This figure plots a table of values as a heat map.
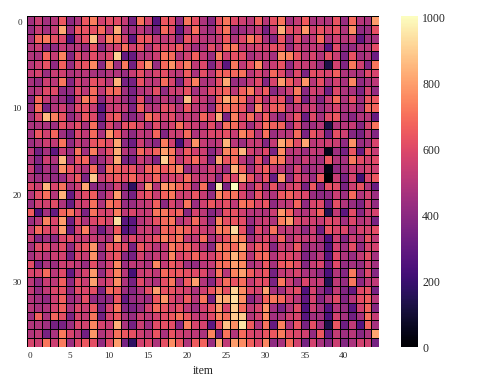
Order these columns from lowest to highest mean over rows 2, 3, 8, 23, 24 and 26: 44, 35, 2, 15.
35, 44, 15, 2
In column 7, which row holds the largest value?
19
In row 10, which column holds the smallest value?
9
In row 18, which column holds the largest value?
8
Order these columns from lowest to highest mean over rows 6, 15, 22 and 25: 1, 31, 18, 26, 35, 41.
1, 35, 31, 41, 18, 26
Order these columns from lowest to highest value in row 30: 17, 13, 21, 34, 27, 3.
13, 34, 3, 17, 27, 21
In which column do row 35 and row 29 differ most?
25
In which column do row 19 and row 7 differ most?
26
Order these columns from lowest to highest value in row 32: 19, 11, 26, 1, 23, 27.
23, 1, 19, 11, 27, 26
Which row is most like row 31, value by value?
33
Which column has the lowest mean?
38
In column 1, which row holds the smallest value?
22
